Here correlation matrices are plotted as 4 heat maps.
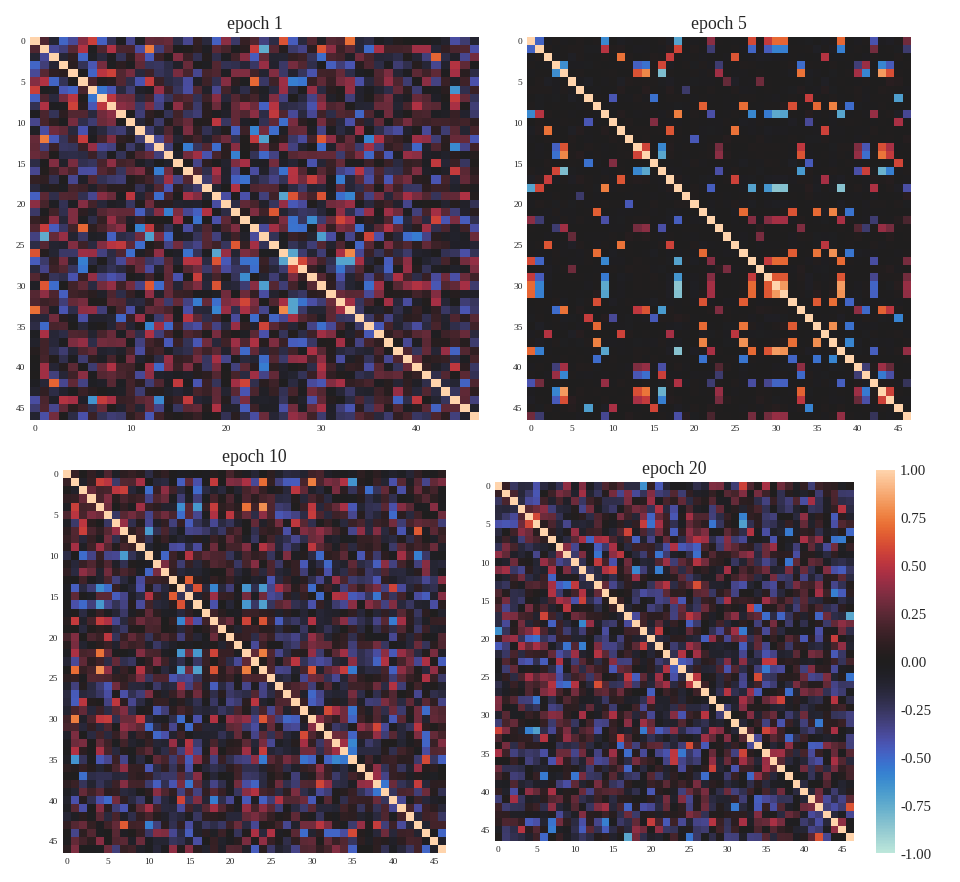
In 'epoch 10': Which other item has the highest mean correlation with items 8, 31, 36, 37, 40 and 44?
38
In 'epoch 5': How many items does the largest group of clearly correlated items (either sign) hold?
12
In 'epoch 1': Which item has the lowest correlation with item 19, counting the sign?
26
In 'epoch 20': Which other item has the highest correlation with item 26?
13
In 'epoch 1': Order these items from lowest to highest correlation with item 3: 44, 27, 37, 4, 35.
37, 4, 35, 27, 44
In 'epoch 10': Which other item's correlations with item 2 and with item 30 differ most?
28
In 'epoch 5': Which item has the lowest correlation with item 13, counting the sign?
16
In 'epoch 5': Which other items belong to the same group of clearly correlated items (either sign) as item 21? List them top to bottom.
8, 26, 32, 35, 37, 39
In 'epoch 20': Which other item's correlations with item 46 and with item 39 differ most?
17
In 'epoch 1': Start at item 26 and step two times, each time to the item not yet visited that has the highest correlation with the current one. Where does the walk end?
0
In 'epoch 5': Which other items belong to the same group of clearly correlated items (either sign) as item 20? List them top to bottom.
12
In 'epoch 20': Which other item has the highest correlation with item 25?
34
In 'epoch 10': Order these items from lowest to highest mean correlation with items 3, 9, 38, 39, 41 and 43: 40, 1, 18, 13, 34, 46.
13, 40, 46, 34, 18, 1
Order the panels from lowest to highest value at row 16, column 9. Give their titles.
epoch 10, epoch 1, epoch 5, epoch 20
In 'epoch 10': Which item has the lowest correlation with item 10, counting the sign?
7
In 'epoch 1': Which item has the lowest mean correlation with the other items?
24
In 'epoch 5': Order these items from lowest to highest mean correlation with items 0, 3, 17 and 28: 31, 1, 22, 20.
1, 20, 22, 31
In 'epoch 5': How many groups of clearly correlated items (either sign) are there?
8
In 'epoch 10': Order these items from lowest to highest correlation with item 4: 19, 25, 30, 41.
19, 25, 41, 30
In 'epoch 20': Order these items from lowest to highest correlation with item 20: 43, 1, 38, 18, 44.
18, 43, 38, 1, 44
